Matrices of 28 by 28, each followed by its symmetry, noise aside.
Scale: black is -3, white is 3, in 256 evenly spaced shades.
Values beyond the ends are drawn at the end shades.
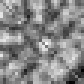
symmetric.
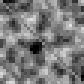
symmetric across the other diagonal.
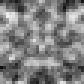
mirrored left to right.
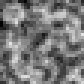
symmetric.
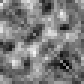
symmetric.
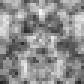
mirrored left to right.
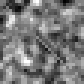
no symmetry.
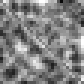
symmetric across the other diagonal.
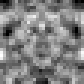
mirrored left to right.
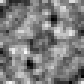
same after a half turn.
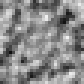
symmetric across the other diagonal.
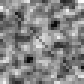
same after a half turn.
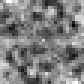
same after a half turn.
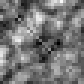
symmetric.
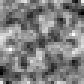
same after a half turn.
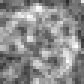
symmetric across the other diagonal.
